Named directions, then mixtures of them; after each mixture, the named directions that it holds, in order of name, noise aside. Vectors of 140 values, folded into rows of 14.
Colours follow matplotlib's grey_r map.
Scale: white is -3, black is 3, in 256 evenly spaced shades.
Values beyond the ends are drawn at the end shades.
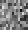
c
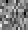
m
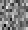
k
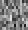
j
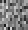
c, k.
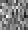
c, m.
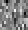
j, m.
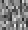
j.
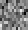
c, m.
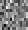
k.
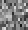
c, j.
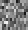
k, m.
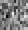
c, m.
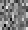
k.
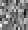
m.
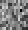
c.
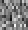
j.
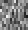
c, m.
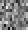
k.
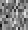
m.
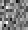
k, m.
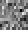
c, m.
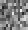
c.
